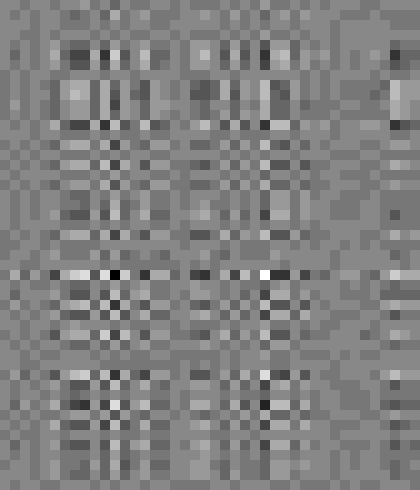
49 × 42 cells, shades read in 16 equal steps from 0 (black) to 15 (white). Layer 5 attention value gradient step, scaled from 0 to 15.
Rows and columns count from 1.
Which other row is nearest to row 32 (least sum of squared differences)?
22
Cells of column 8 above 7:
22
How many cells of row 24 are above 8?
13
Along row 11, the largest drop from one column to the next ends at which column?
12
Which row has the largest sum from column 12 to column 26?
41
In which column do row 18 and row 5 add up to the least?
27
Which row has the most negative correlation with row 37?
25
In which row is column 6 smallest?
28
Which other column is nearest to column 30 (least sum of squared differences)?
42
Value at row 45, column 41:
7
